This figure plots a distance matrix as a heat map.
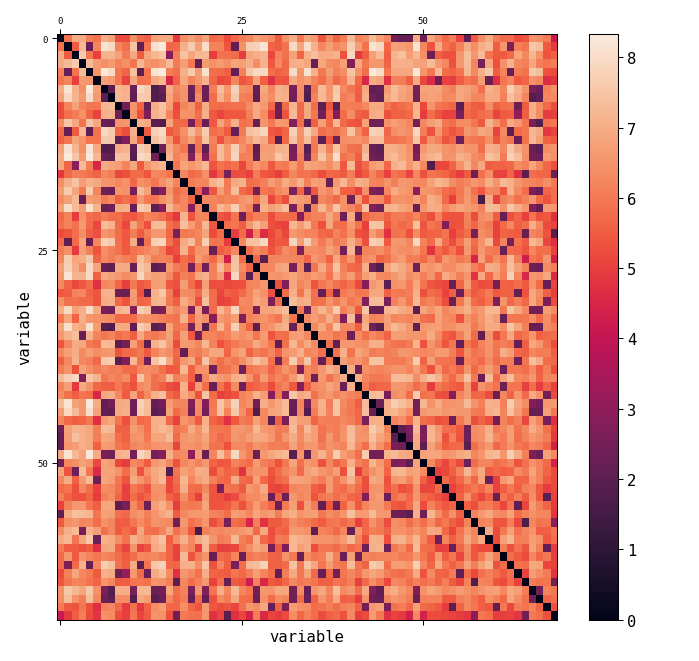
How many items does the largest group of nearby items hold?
15
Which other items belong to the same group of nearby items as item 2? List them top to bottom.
15, 51
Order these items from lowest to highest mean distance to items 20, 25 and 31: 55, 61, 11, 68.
61, 68, 55, 11
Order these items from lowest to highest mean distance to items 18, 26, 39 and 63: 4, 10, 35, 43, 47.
10, 43, 35, 47, 4
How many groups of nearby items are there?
13
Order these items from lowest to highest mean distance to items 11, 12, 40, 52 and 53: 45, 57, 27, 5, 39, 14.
5, 45, 57, 39, 27, 14
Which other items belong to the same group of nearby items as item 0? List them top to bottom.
46, 47, 48, 50, 56
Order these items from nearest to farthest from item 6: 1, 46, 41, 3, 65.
65, 41, 3, 46, 1
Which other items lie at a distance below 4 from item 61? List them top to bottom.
21, 25, 33, 39, 41
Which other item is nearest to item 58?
19
